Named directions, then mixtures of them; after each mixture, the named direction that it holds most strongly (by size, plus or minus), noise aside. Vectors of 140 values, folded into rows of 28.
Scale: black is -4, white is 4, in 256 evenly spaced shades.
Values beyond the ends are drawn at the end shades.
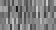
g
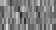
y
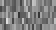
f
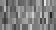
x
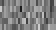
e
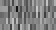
g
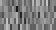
g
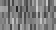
g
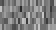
e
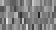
f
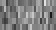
x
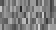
e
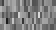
f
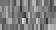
e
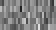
e
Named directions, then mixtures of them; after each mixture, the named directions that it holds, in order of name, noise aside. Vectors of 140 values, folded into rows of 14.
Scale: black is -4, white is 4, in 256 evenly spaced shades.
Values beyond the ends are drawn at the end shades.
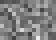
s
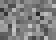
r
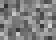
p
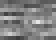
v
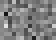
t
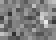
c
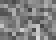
r, s.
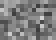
p, r, s.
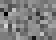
p, r, t.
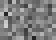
t.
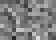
s.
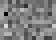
t, v.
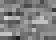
c, v.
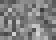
c, s, t.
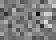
c, p, r.
